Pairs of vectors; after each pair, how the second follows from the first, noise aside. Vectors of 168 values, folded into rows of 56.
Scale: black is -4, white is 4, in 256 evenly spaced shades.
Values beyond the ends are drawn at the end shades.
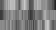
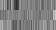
wrapped around, negated, partly zeroed.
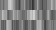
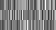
shuffled.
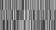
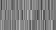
reversed, shrunk.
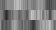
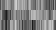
copied.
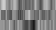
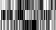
scaled up.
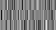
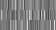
wrapped around, negated, partly zeroed.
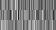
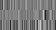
reversed, partly zeroed.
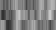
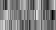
reversed.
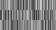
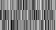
copied.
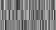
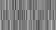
reversed, shrunk.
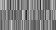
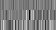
reversed, partly zeroed.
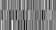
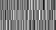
reversed, negated.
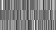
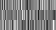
reversed.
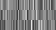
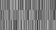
reversed, shrunk.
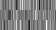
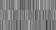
negated, shrunk.
